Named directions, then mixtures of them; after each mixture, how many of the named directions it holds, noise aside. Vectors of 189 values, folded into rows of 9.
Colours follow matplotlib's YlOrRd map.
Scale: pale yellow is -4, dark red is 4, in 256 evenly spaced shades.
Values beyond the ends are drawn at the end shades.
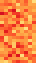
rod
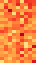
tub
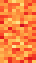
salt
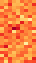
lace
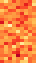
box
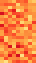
one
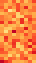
two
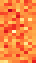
three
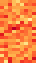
two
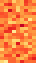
four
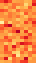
one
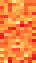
two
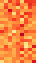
one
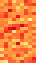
four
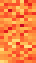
three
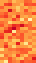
four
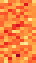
three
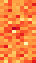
two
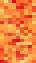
three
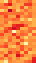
four
